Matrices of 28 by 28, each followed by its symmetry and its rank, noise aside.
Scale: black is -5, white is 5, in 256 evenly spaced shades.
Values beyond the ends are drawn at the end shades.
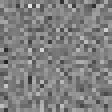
no symmetry, rank five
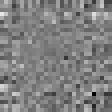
no symmetry, rank three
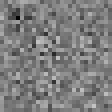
symmetric, rank four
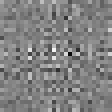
no symmetry, rank three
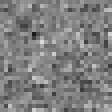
symmetric, rank five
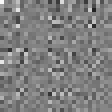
no symmetry, rank four
